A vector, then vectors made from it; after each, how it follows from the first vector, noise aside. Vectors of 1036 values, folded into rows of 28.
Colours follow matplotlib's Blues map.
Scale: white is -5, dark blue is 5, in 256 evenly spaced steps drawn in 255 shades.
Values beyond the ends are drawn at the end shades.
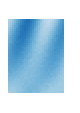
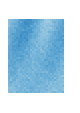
shrunk.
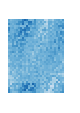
wrapped around, partly zeroed.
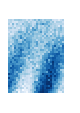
reversed, scaled up.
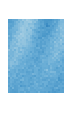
negated, shrunk.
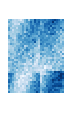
wrapped around, scaled up.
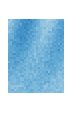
shrunk.
